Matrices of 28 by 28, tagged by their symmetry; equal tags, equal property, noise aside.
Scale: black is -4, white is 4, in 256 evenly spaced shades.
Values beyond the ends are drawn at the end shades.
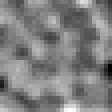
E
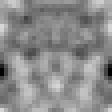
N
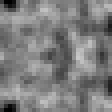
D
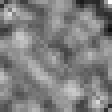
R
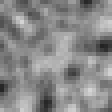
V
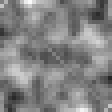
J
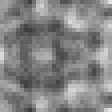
D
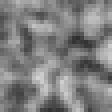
E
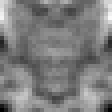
N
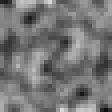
J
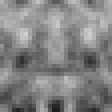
N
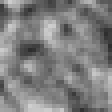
E
